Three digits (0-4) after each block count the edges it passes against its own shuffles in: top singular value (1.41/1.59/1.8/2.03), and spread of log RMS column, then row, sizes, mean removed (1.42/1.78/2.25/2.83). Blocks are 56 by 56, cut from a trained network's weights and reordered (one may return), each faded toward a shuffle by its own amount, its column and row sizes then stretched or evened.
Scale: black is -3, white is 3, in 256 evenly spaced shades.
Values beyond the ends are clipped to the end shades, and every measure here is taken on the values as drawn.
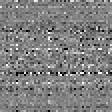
1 1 4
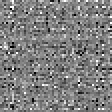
1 2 2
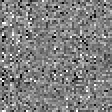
0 3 1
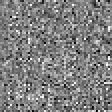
1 2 1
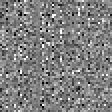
0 4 1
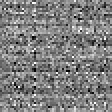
2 2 0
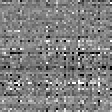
3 3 4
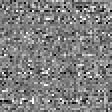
0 0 4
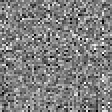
1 2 2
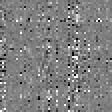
0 4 2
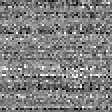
3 0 4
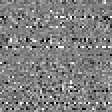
2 0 4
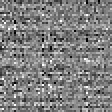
3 3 1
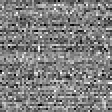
3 0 2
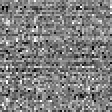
2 2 0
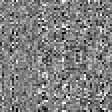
2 4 1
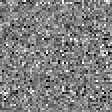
0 1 3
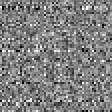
4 2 3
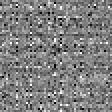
1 3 2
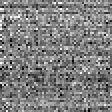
3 2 1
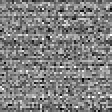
3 1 0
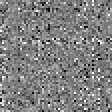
0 3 3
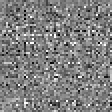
1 2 3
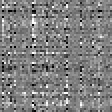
3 4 2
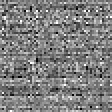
3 2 2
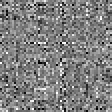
4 3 2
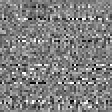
3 0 4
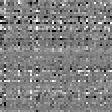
2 3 4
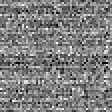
3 1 1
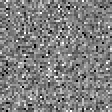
0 2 0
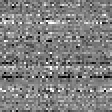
3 1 4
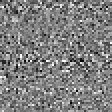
1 0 3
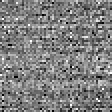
2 2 0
